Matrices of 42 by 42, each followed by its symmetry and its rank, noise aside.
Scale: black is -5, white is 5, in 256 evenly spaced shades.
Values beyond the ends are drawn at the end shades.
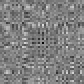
symmetric, rank four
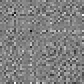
symmetric, rank six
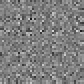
no symmetry, rank six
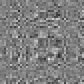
no symmetry, rank three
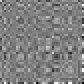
symmetric, rank three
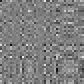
no symmetry, rank three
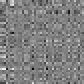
no symmetry, rank three
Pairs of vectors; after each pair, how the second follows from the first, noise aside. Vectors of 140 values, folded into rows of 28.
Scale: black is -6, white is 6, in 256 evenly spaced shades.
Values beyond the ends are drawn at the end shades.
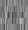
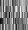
wrapped around, negated, scaled up.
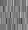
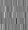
wrapped around, partly zeroed.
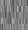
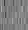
partly zeroed.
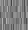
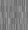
reversed, shrunk.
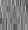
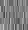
wrapped around.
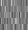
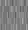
reversed, shrunk.
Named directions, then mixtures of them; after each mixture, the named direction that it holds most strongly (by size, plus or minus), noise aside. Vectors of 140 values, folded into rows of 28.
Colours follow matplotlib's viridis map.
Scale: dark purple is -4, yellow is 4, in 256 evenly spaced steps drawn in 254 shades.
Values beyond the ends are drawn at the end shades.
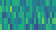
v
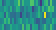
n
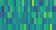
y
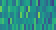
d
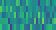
v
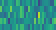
d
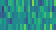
y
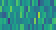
d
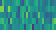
d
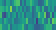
v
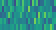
y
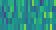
y
